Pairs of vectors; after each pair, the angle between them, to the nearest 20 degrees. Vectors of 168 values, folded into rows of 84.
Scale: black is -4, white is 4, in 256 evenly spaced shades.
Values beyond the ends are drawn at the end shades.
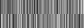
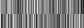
160 degrees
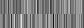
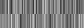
120 degrees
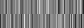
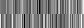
140 degrees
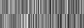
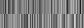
140 degrees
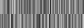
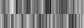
60 degrees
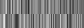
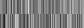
160 degrees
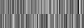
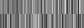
60 degrees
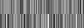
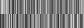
80 degrees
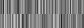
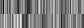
20 degrees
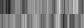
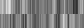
160 degrees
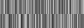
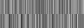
20 degrees
